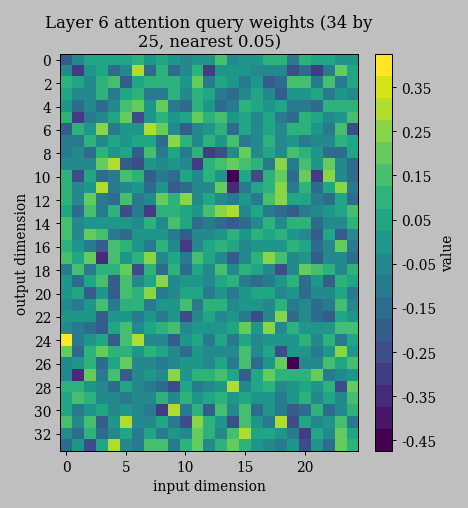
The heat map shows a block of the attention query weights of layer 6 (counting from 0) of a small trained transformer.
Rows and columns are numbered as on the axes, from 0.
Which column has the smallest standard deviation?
16
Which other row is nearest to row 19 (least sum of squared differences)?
21
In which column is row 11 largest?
3
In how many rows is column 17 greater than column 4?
23
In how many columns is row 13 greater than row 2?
11
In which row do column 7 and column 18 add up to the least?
13
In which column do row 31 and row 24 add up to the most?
0
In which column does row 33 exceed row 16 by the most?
10
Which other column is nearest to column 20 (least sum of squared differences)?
22
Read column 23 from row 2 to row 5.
-0.1 0 0.1 0
